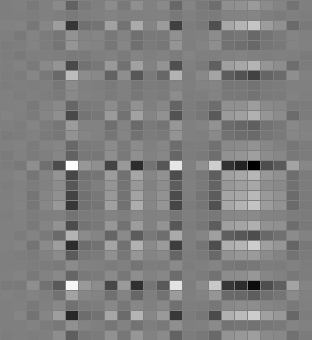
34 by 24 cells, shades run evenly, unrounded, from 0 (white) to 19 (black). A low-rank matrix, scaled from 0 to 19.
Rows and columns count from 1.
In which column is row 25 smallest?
20
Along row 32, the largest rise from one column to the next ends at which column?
6
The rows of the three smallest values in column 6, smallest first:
17, 29, 8
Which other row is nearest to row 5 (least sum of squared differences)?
14
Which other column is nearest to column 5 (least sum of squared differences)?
13
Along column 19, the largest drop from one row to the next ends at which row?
18
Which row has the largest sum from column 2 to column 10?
32
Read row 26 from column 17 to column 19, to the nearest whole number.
11 8 8
